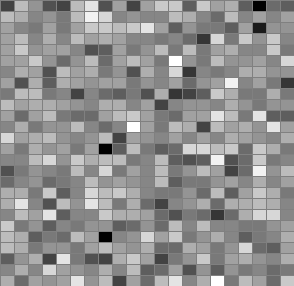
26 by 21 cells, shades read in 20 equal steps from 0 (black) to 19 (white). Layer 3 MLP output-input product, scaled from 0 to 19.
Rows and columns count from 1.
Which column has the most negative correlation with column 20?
15
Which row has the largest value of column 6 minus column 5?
1
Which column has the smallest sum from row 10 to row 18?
13
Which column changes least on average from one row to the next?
3
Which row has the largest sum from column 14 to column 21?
14
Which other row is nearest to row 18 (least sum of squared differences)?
4
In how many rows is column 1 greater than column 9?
10
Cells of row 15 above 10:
10
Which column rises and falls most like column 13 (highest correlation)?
6
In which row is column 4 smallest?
24
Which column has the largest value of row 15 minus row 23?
16
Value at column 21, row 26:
15
